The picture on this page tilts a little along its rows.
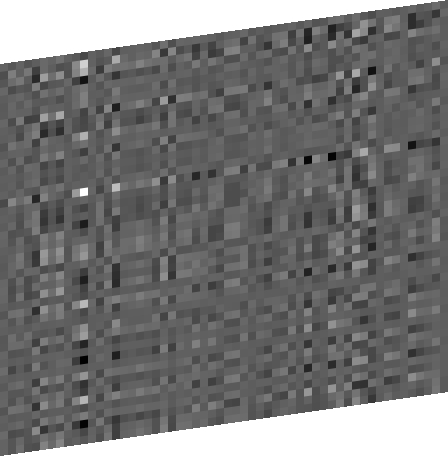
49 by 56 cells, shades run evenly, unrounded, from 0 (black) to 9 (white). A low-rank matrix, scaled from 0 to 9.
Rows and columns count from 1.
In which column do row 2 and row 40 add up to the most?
11
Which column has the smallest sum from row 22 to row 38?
47
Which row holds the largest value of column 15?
18
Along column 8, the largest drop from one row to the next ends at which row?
9
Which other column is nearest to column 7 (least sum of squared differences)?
17
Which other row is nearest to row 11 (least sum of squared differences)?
36
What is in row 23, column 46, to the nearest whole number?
3
